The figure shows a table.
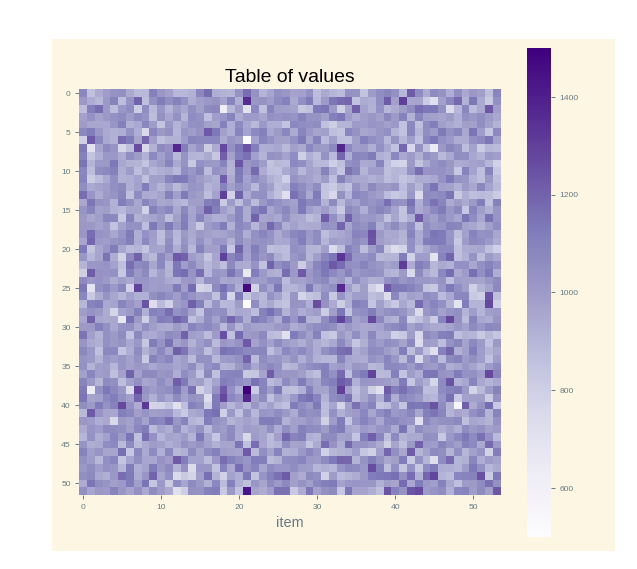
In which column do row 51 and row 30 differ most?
21
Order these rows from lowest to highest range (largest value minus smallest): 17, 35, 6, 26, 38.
35, 17, 26, 6, 38
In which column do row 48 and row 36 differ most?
52
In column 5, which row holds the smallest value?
29
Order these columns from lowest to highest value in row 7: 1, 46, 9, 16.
1, 16, 9, 46
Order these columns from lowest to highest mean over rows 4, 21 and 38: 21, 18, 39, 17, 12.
17, 39, 12, 21, 18
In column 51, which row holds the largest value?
49
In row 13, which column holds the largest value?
18
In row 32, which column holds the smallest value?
43
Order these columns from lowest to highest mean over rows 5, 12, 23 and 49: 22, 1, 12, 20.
12, 22, 20, 1
